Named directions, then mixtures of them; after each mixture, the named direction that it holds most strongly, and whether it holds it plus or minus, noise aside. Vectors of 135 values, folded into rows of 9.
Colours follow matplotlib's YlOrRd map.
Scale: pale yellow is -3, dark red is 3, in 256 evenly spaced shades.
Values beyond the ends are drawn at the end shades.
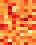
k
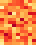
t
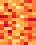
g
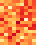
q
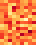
k, minus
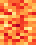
g, minus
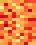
g, plus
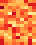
t, minus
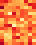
t, minus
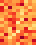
q, minus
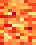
t, minus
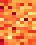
q, minus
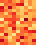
q, minus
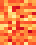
k, minus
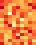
t, minus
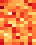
t, minus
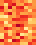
g, minus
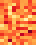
k, minus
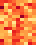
g, minus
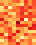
q, plus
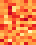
k, plus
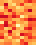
g, plus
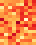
q, plus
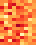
g, minus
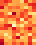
t, minus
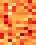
k, minus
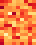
t, minus
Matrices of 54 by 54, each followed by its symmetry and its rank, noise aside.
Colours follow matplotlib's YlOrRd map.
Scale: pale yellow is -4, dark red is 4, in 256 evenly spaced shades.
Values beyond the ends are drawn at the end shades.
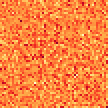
symmetric, rank twelve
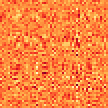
no symmetry, rank six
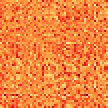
antisymmetric, rank six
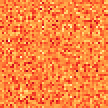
antisymmetric, rank twelve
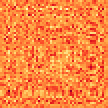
no symmetry, rank six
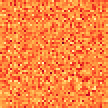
antisymmetric, rank twelve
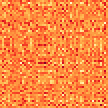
no symmetry, rank six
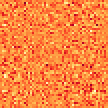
no symmetry, rank eight
